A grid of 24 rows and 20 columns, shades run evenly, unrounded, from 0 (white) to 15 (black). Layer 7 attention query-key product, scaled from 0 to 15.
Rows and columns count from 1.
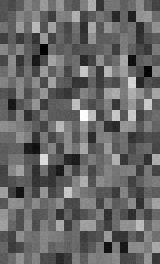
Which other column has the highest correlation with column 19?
10
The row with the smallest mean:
21
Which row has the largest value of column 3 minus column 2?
6
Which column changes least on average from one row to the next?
4
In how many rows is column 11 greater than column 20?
12
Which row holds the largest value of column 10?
15
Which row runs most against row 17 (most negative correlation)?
8
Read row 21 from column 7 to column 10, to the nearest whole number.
9 5 11 9
